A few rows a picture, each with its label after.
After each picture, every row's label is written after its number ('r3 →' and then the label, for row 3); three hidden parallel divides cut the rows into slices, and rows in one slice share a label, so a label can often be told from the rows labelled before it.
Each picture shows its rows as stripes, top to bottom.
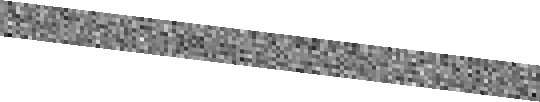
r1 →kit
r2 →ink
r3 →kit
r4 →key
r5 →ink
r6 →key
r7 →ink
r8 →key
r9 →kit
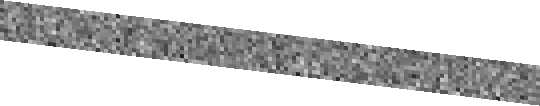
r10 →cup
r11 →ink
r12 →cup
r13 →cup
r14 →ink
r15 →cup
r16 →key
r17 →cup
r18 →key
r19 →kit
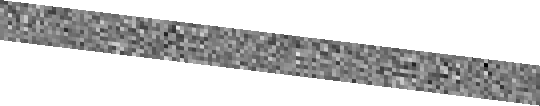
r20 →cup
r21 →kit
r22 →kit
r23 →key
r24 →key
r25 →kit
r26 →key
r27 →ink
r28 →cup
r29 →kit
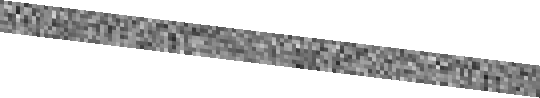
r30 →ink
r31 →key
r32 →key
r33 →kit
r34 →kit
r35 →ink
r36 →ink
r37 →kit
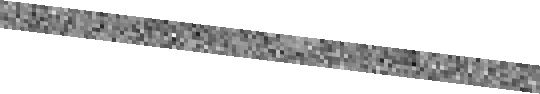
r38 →key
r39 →cup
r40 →cup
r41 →key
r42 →kit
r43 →ink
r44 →cup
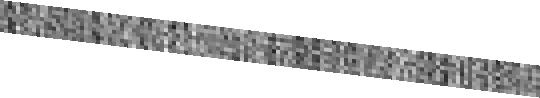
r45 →kit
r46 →kit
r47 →kit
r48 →cup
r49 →kit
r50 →kit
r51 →kit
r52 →kit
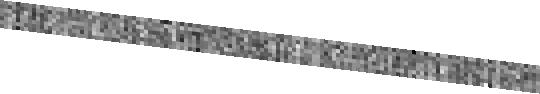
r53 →key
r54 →ink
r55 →key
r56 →key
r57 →key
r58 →cup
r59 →key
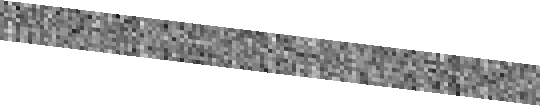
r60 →key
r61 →key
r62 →cup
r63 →cup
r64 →kit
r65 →cup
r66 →cup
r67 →key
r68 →cup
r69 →key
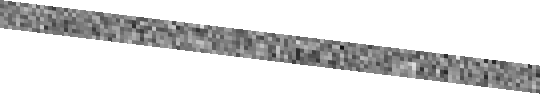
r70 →kit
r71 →key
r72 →cup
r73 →kit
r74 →kit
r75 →kit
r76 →ink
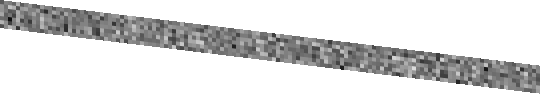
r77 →ink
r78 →key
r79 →kit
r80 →ink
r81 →kit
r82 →kit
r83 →key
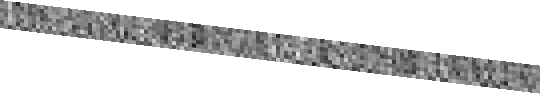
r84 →key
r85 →cup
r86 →cup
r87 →key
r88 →key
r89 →key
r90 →kit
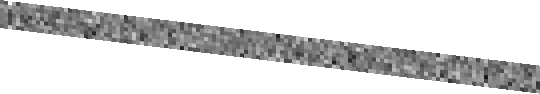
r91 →key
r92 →cup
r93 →ink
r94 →ink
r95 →kit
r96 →kit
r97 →key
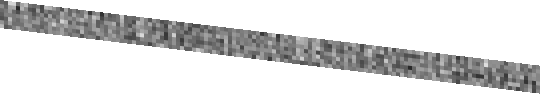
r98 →key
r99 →key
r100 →cup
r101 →cup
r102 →key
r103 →cup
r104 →ink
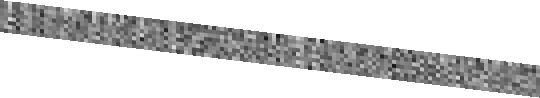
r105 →key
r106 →key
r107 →key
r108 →ink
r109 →key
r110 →kit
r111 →key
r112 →cup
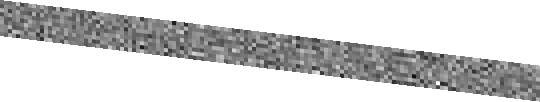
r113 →kit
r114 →cup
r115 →kit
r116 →cup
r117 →ink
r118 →cup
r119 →key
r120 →kit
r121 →key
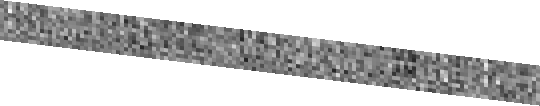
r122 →key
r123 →key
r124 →key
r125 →ink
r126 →key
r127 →key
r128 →key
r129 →kit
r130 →cup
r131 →ink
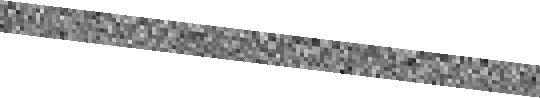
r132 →kit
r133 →kit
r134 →key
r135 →key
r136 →cup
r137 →ink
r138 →ink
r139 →cup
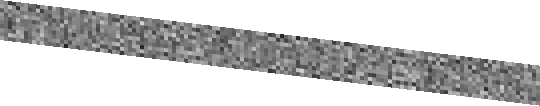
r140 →kit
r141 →key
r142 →ink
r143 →cup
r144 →ink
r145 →ink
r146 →ink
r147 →kit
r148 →key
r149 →kit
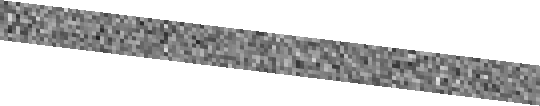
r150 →key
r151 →kit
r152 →ink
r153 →key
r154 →key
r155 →cup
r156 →kit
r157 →kit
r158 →cup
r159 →ink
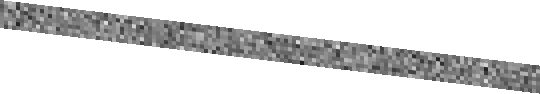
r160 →cup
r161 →key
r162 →kit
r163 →ink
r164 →ink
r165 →key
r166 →ink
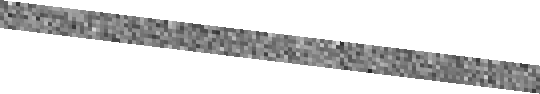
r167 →key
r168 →cup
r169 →cup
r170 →ink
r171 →cup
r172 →cup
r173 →ink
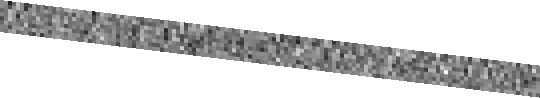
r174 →kit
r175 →kit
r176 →cup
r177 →key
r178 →key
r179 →cup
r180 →ink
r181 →cup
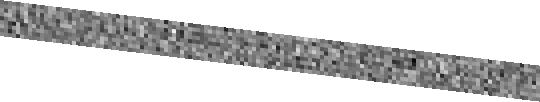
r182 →key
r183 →ink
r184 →key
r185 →key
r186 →key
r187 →kit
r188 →ink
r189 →kit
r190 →cup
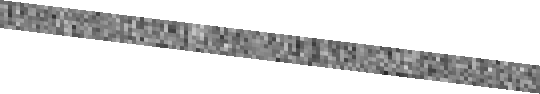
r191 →ink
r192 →kit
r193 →kit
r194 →ink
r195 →ink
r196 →ink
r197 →cup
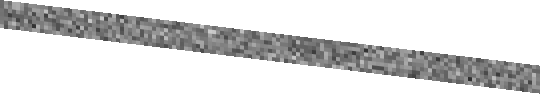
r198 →ink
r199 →cup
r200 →ink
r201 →ink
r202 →ink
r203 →cup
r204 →cup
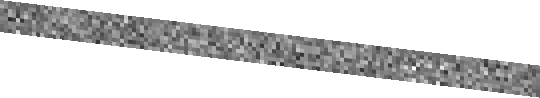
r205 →ink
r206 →ink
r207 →key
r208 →key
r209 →kit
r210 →ink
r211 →cup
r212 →kit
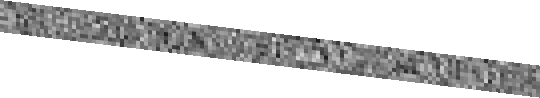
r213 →kit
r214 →cup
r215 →cup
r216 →key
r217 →key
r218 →key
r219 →ink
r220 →ink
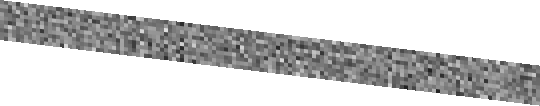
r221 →key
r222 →ink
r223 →kit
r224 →key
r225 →ink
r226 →kit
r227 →key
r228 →cup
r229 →cup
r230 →key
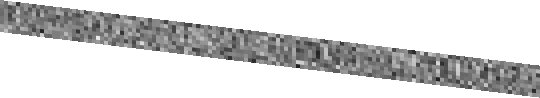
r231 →key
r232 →kit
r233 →kit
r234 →kit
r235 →kit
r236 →ink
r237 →key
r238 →ink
